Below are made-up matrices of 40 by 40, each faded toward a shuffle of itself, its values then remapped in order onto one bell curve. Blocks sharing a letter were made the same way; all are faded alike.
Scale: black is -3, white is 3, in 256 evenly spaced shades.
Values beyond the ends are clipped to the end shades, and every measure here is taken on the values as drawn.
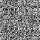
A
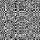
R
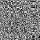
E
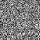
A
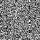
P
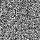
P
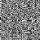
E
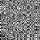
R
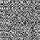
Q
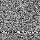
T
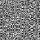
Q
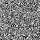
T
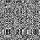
Q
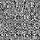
E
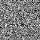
T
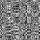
R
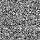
T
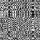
R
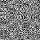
Q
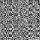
R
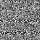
T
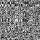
A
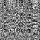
Q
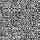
A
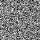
P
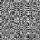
R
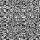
A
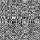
Q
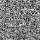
T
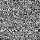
T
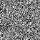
P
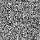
P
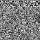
T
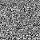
T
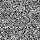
T
